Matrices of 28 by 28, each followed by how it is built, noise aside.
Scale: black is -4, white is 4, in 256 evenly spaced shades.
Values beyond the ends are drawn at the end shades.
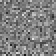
low rank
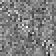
banded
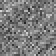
Hankel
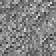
Hankel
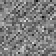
Hankel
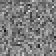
blocks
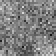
smooth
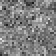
smooth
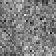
smooth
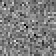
diagonal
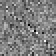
banded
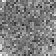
smooth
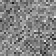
Hankel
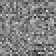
blocks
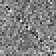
diagonal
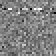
uneven rows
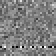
uneven rows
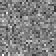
noise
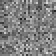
blocks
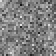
smooth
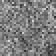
smooth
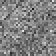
Hankel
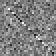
diagonal
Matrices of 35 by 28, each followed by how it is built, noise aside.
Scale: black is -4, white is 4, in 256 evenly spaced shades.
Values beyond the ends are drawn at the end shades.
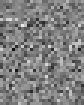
uneven rows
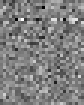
uneven rows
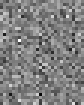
low rank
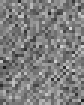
Hankel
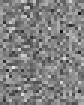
repeating rows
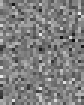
uneven columns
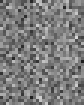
repeating rows
